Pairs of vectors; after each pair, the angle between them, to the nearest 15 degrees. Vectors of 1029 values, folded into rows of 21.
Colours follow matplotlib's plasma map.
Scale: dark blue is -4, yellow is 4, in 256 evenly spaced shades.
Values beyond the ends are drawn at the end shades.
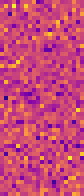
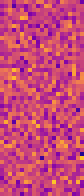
120 degrees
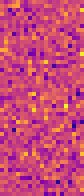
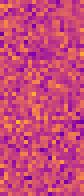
60 degrees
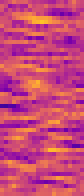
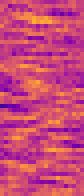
15 degrees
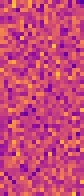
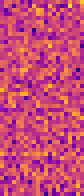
120 degrees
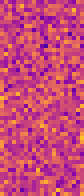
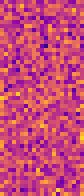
15 degrees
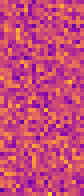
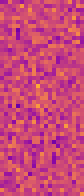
135 degrees
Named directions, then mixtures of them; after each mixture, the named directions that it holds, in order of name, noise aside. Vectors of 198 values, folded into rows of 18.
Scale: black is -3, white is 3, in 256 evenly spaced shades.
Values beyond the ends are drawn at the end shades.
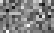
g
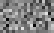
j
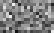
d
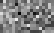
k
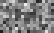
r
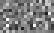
j.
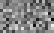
j.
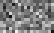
d.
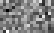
g, j.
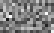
d, j.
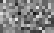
k.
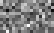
g, r.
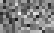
k.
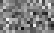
j, k.
